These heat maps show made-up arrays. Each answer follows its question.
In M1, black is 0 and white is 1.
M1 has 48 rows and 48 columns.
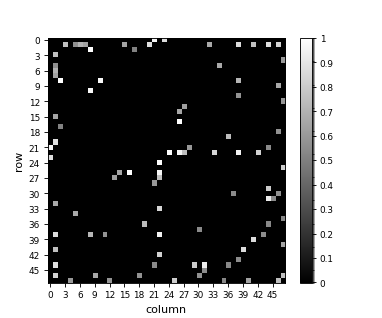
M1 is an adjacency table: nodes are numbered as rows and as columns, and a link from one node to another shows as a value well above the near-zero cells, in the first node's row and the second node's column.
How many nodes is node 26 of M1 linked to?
3
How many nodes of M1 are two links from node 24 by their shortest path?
5
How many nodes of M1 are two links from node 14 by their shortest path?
2
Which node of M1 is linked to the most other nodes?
node 1
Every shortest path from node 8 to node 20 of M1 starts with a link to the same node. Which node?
node 38
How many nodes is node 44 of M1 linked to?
5
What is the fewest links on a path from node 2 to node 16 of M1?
5
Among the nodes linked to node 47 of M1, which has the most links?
node 46
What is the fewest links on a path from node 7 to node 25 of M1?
4
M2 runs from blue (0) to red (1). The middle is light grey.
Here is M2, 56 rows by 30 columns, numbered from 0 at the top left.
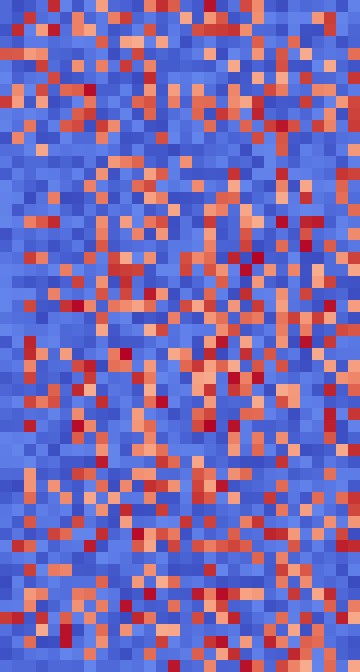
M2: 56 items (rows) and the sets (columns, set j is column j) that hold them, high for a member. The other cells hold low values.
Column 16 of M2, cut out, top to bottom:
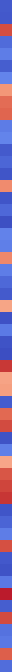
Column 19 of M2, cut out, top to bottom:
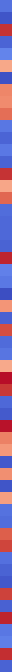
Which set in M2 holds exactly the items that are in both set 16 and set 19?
7
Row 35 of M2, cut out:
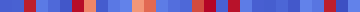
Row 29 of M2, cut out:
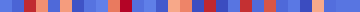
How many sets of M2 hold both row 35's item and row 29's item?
2
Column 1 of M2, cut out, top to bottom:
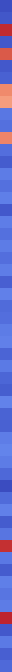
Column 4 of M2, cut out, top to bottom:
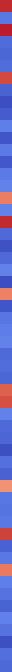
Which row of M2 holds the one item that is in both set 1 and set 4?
2
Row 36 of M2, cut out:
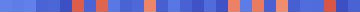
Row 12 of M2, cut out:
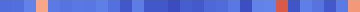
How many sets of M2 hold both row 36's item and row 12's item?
1
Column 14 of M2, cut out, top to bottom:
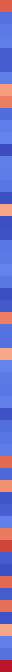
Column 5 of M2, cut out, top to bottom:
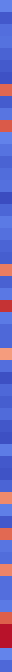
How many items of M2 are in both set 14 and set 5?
4
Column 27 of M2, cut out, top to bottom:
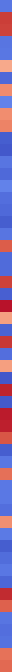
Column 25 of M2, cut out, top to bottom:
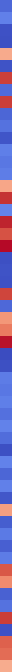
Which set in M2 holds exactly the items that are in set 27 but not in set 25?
6
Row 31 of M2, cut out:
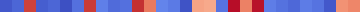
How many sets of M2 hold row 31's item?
11
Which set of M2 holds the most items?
17
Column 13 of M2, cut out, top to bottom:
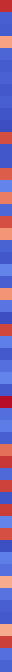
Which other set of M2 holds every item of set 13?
8
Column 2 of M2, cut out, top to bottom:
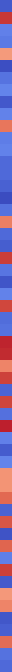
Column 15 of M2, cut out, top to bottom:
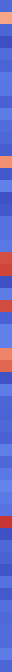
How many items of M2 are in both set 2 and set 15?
6
